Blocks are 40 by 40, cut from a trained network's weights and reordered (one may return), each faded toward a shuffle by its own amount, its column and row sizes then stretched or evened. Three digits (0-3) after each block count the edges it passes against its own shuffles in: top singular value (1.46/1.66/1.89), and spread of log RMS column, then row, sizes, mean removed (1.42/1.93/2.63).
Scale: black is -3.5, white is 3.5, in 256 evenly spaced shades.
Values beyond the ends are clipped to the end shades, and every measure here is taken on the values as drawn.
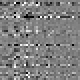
3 2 3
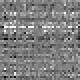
3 2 2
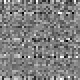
3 0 3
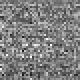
0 1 2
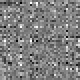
0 3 2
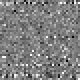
0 0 2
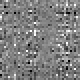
1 3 0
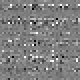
0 2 3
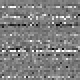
3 0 3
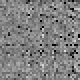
0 2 1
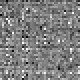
1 2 0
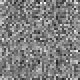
2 0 2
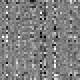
1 3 1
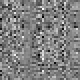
3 3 0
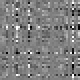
3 3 2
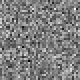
1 0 0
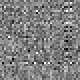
2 1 1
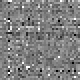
0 2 1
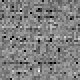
1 1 1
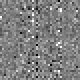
0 2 0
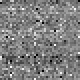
1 1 1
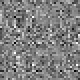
2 1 2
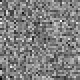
2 1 0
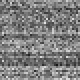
3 0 0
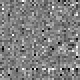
2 2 1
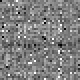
0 2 0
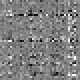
2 2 2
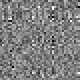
2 1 1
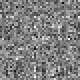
0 1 2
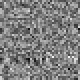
3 0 0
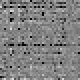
3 2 2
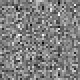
0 2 0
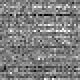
3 0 2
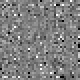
0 2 1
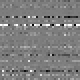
3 0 3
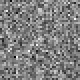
1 0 0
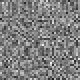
2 0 0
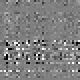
0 2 3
